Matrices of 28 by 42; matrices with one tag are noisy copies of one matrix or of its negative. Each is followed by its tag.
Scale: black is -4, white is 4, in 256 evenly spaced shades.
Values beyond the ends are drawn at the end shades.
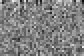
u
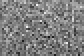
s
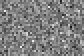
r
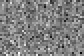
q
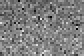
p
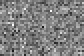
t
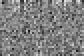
u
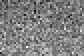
p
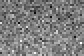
p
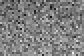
p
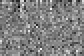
u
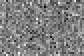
q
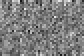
u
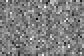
q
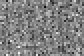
q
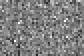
q
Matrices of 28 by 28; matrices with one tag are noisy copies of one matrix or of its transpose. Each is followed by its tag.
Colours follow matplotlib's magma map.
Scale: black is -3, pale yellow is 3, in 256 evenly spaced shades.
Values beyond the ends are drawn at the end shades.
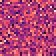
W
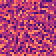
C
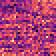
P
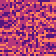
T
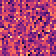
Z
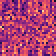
T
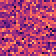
T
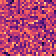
C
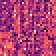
P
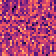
T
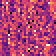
Z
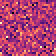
C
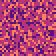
W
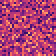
W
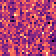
Z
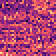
P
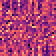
T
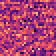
Z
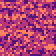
Z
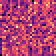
T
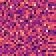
W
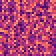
Z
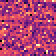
Z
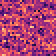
Z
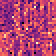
P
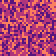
Z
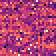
Z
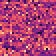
Z
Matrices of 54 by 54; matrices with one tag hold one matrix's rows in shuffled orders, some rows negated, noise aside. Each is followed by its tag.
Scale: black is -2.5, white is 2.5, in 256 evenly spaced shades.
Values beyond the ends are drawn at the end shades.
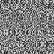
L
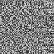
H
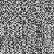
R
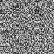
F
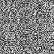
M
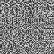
H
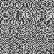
L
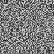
L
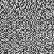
L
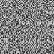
L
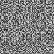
L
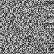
H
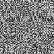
M
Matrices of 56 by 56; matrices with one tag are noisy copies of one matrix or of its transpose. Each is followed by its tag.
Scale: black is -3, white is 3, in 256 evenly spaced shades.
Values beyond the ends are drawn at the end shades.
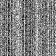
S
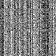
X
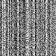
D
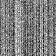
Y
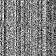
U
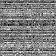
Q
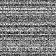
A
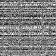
D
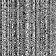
D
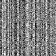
D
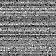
A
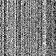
U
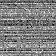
Q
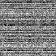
Q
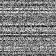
A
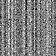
A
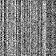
U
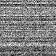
U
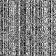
Q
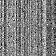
U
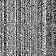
U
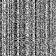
D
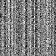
A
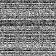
Q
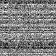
X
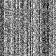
X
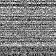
U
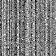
D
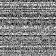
D
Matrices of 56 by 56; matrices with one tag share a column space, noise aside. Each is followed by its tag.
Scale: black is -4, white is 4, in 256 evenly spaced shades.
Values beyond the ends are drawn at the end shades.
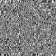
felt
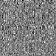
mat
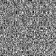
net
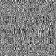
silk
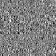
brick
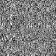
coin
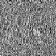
silk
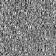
mat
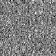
net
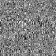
brick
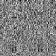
mat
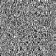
net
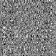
net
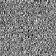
net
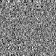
felt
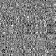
brick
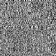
mat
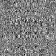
brick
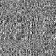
brick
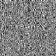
mat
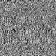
silk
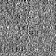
mat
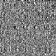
mat
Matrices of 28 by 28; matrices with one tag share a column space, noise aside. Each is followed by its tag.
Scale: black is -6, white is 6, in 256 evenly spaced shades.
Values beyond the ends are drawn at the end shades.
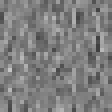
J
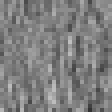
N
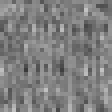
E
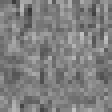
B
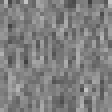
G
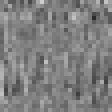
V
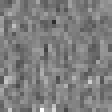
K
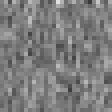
G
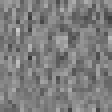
J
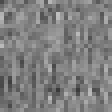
V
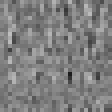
B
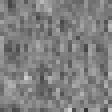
K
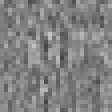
G
